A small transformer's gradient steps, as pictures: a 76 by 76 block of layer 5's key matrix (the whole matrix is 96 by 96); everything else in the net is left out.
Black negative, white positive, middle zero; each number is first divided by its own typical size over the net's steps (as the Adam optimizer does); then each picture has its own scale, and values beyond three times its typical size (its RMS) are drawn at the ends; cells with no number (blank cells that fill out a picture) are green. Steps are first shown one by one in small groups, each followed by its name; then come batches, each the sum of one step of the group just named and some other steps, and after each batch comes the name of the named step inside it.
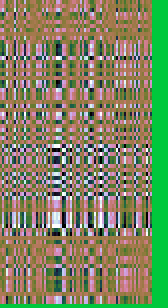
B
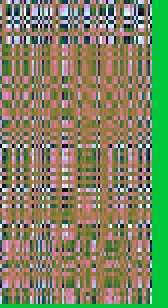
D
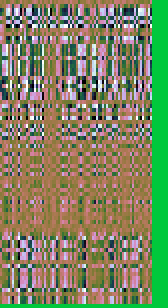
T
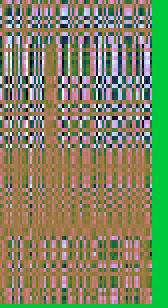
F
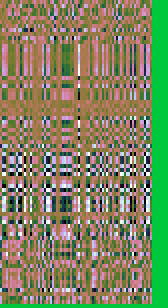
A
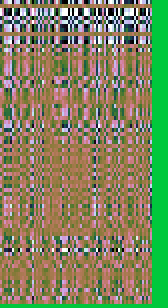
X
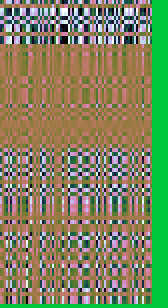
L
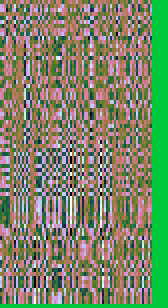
B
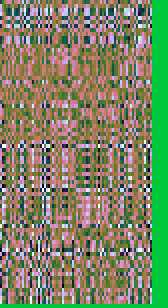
D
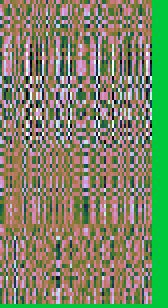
F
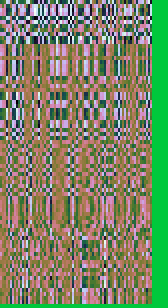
L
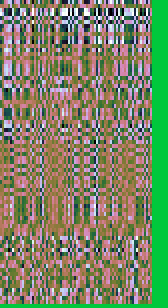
X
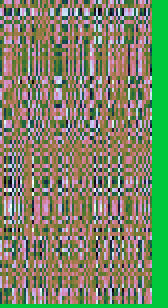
X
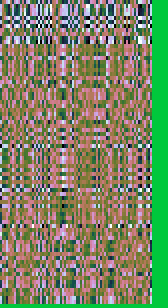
D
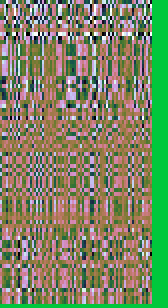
T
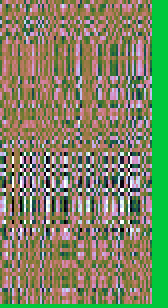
A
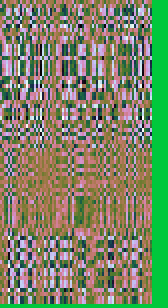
T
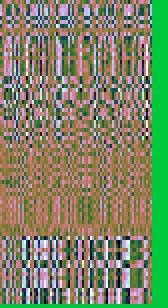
F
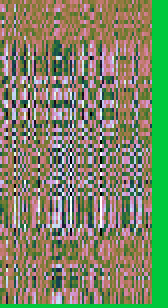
B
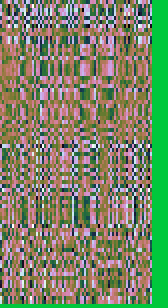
D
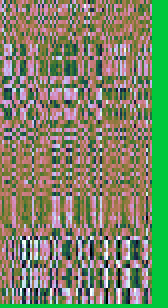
B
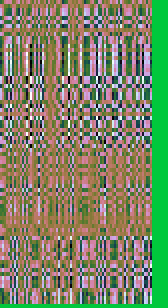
F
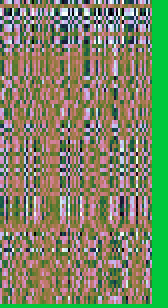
X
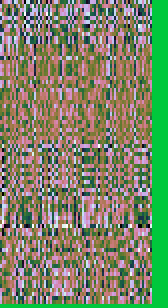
D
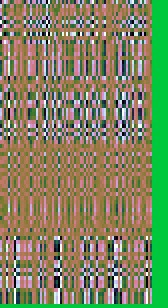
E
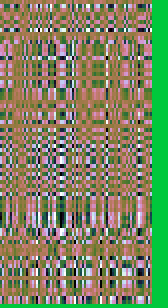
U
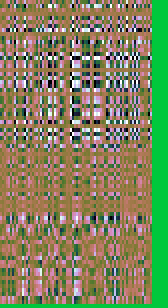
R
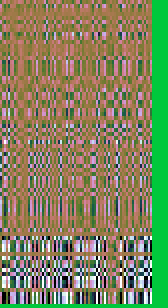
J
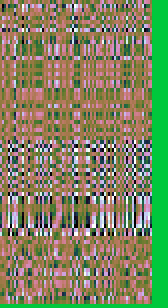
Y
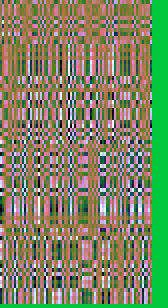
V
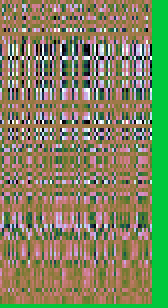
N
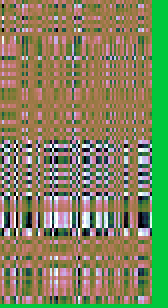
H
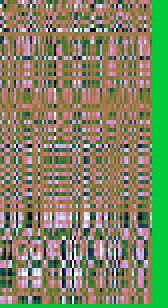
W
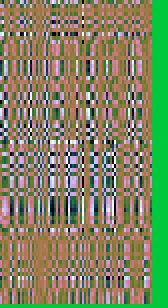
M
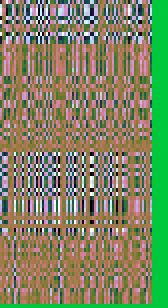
E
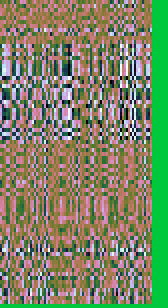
R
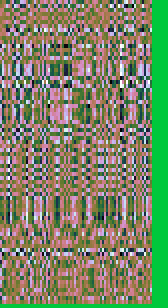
R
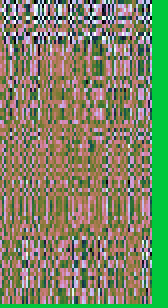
R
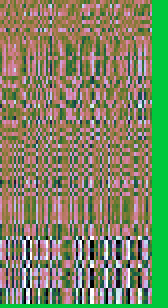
R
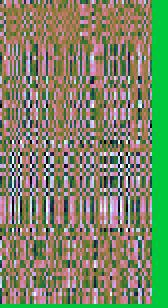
V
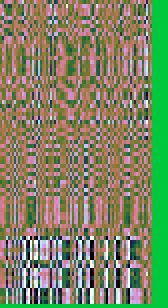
W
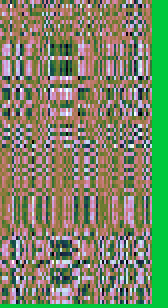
E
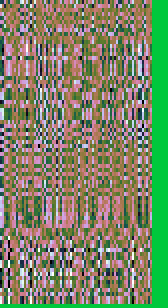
W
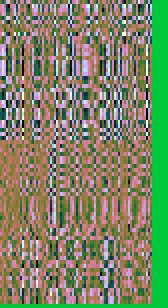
U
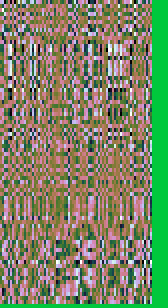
R
